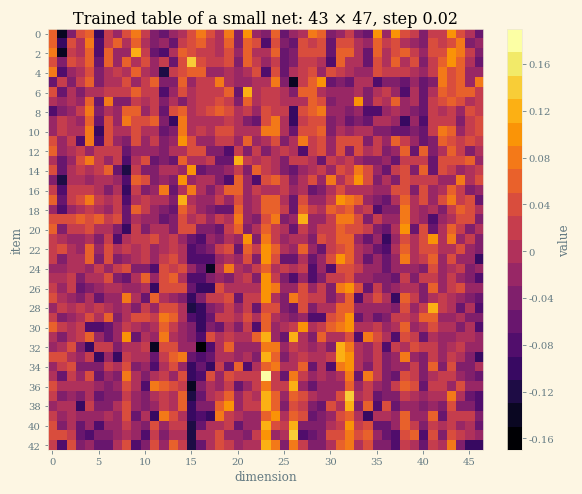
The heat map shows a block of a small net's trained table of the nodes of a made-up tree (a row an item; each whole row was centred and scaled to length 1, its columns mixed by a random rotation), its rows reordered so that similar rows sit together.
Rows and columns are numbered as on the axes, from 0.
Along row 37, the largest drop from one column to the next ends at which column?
15
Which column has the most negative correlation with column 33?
8
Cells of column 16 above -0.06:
24
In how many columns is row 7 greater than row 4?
19
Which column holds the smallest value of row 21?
36
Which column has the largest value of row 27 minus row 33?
11
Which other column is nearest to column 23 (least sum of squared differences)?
32
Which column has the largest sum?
23
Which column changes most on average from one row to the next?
26
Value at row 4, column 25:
-0.06
